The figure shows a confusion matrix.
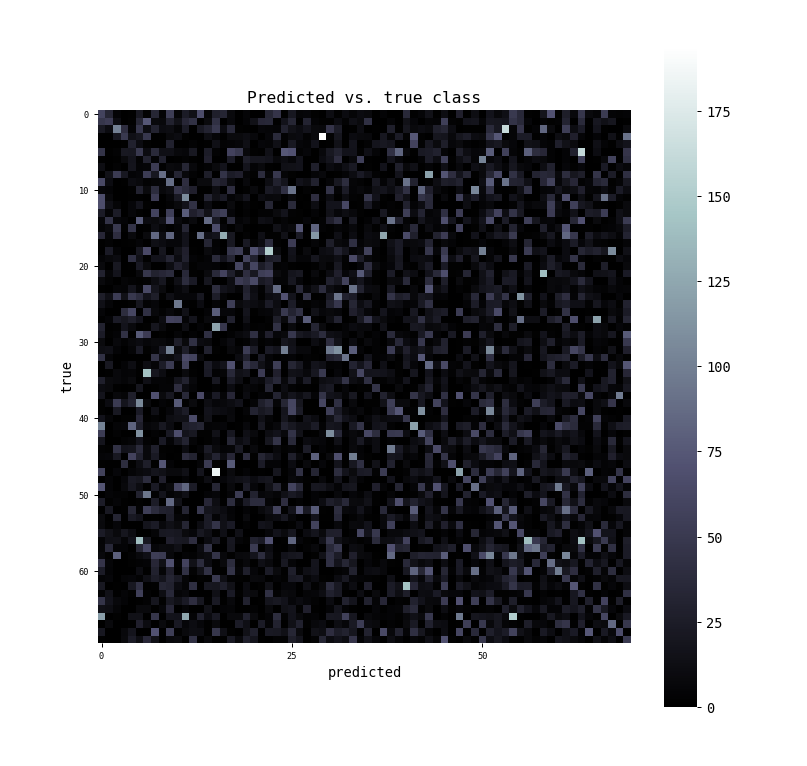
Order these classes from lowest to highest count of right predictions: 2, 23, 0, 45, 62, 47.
45, 0, 62, 23, 2, 47
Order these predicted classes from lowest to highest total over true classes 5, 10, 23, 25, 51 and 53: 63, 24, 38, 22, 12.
12, 22, 38, 24, 63
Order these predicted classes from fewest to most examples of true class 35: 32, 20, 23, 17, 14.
14, 20, 17, 23, 32
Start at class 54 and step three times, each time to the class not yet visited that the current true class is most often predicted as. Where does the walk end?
15
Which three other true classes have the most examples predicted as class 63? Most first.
5, 56, 14
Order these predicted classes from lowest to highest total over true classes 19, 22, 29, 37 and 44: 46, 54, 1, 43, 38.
1, 46, 54, 43, 38
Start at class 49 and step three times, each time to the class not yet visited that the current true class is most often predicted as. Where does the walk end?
0
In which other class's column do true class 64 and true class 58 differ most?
61
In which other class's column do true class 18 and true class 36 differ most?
22
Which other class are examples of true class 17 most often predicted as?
25
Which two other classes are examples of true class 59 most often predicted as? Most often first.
9, 11
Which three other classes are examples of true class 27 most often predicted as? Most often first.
65, 55, 62
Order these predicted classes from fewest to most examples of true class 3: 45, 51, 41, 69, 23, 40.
40, 45, 23, 51, 41, 69
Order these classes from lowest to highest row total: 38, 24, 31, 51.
51, 38, 24, 31
